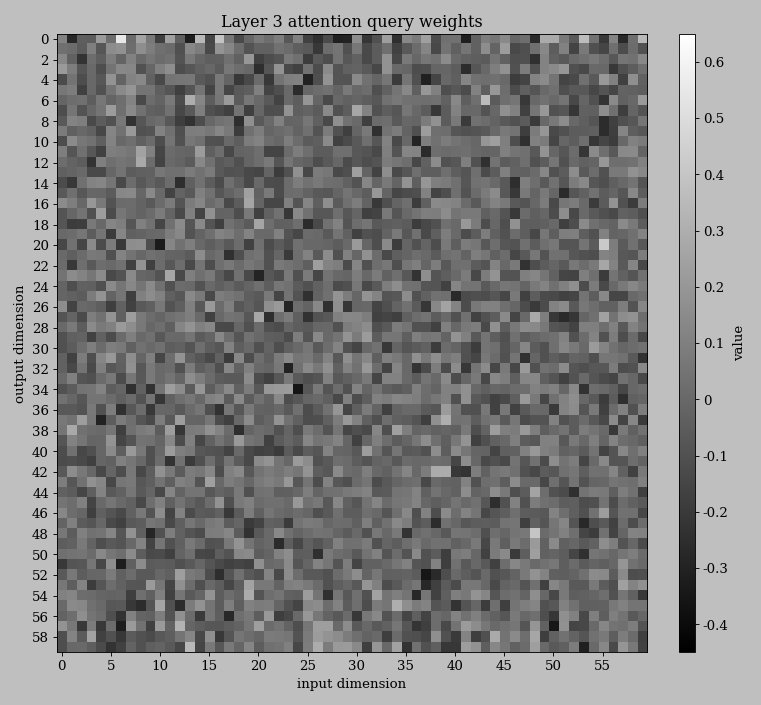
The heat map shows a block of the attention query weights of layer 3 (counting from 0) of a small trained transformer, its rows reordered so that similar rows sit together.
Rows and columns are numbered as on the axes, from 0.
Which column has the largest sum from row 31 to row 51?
48
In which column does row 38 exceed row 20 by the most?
34
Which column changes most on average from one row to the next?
59
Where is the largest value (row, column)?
0, 6
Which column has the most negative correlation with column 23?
51
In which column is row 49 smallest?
22
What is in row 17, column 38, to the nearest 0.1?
0.1
